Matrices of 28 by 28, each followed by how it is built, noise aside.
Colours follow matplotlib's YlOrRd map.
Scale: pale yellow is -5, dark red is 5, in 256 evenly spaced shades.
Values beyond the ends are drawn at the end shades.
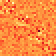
block diagonal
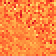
upper triangular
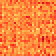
blocks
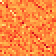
diagonal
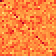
diagonal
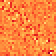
banded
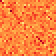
diagonal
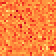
banded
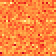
uneven rows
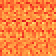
repeating columns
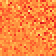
upper triangular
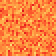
repeating columns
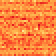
blocks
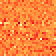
uneven rows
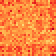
blocks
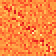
banded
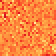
block diagonal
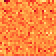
uneven rows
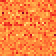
uneven rows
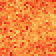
smooth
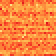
blocks
